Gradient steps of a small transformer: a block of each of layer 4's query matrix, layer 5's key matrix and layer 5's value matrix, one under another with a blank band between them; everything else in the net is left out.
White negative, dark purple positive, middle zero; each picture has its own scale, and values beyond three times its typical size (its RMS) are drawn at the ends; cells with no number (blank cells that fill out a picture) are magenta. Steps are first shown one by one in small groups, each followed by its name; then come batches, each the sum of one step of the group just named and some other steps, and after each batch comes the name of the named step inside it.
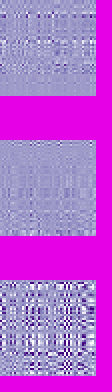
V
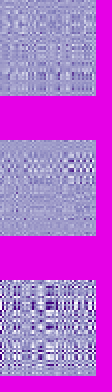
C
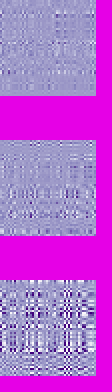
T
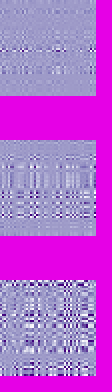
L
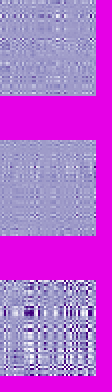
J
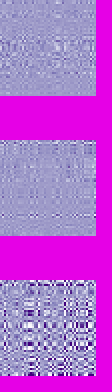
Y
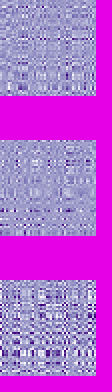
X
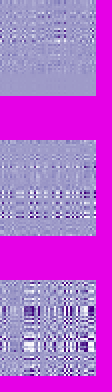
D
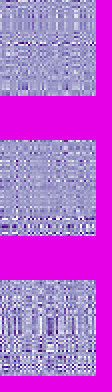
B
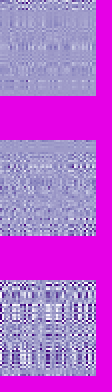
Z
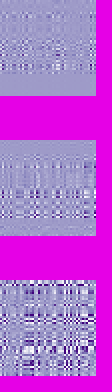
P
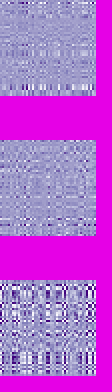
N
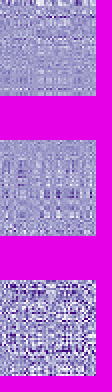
V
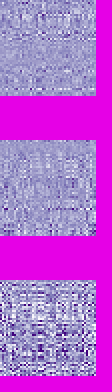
Z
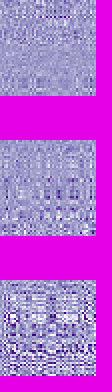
B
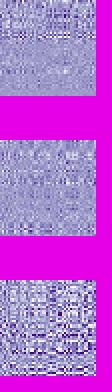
T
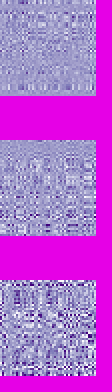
L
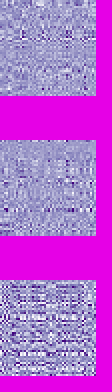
X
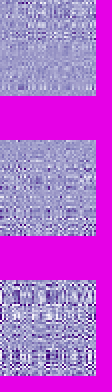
Z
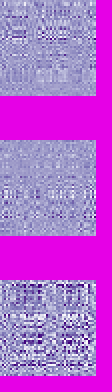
P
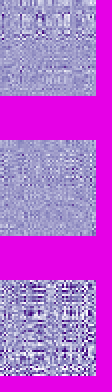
J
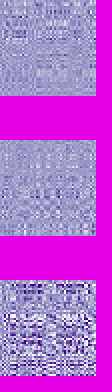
P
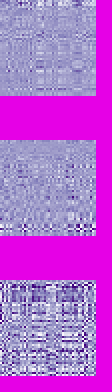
Z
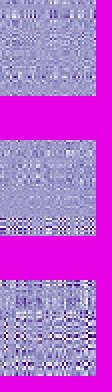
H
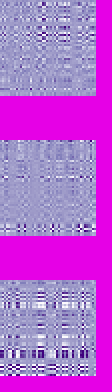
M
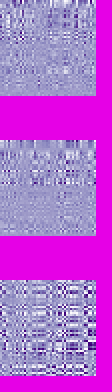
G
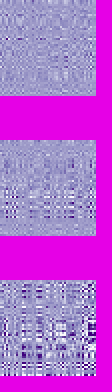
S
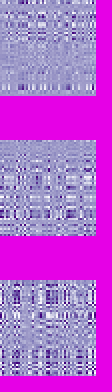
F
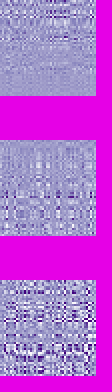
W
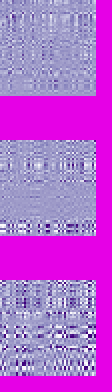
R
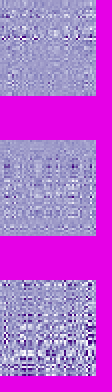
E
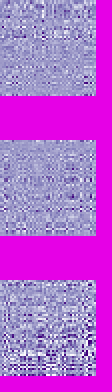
E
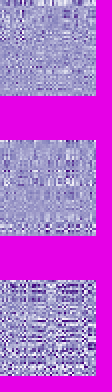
G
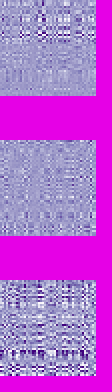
M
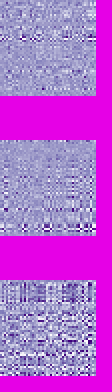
E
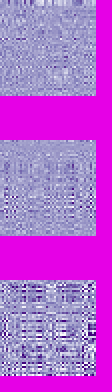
S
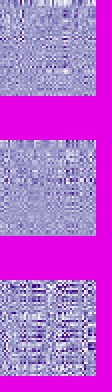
G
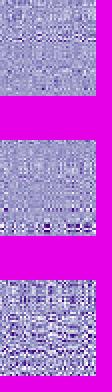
R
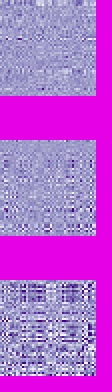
S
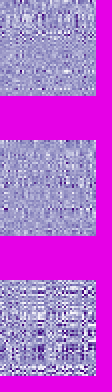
G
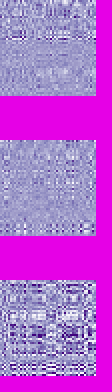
G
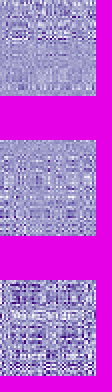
F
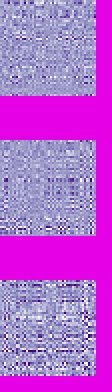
H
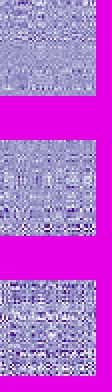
F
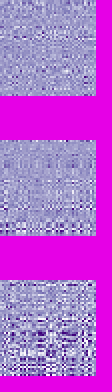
E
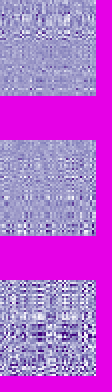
R
